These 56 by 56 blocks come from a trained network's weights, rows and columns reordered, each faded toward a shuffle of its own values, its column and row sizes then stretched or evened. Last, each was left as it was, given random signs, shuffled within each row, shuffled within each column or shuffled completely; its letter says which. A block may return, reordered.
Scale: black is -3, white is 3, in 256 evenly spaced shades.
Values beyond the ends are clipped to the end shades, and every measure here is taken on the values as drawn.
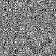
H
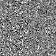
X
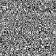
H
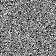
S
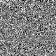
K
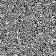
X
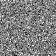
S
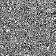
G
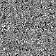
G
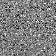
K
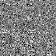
G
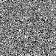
K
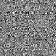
H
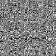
H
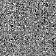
G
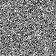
S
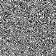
K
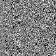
X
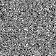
K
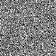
X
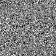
K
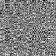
H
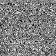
K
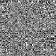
H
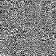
H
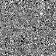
G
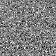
K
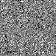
G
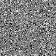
G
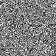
K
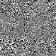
G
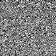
K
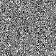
X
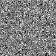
X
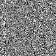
X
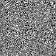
G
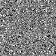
K
